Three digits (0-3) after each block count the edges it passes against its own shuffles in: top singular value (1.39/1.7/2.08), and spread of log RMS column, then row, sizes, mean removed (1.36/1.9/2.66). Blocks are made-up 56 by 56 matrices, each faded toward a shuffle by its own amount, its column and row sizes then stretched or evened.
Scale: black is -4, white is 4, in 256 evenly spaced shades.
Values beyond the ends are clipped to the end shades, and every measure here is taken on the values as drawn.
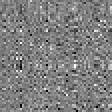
3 2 1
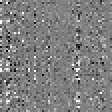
2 3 2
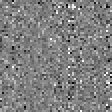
2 2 1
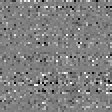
1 1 3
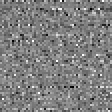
1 0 3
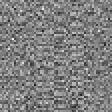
3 1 1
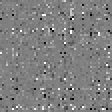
0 2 2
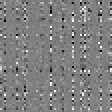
3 3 2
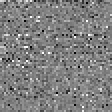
2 1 2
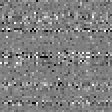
3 0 3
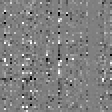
1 3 1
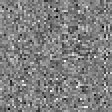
2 1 1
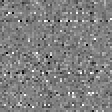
1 0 2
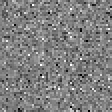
0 1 1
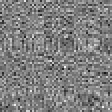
3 0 0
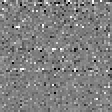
0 0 2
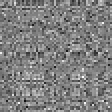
3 0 1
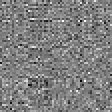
3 0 1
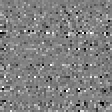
1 1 3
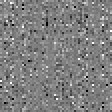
0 3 1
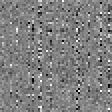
2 3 0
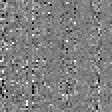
1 3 1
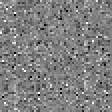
2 1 0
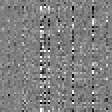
3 3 1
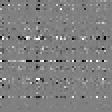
3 2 3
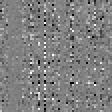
1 3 1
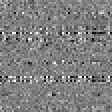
3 0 3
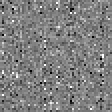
0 2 1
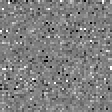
0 0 2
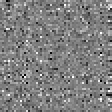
2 2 2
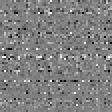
0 1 3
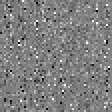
0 2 0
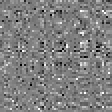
3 1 2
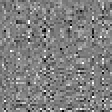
3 2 1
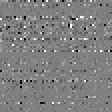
2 1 3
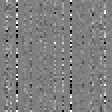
3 3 0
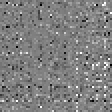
2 2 2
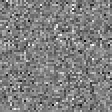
1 1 1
